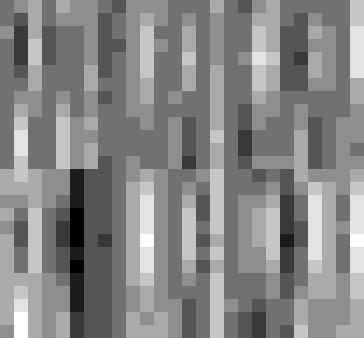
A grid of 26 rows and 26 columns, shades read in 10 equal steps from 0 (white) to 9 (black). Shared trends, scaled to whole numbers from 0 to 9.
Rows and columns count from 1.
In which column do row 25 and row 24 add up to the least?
2
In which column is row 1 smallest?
26
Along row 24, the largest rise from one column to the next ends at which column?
6
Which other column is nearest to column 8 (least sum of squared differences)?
21
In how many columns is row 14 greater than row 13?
7
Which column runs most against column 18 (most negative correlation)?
5
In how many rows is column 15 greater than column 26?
25
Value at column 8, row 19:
7
